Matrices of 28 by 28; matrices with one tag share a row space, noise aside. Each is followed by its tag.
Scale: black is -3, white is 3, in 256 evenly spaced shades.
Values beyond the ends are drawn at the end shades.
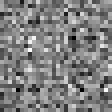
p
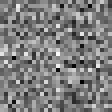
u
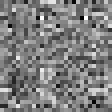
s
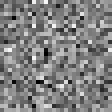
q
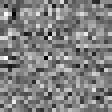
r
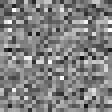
r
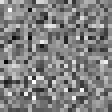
q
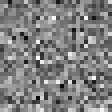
s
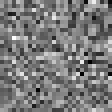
s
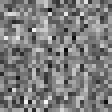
q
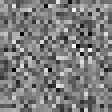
u
